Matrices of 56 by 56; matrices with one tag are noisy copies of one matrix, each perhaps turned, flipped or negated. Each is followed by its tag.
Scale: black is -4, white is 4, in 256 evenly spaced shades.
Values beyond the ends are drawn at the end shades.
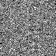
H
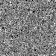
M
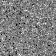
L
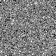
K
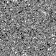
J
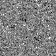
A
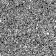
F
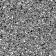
K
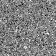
F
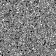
K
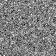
K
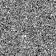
A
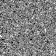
L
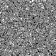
J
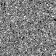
L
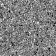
J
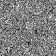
A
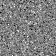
H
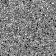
F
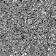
J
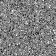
J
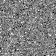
M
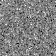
K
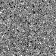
H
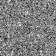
A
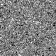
J
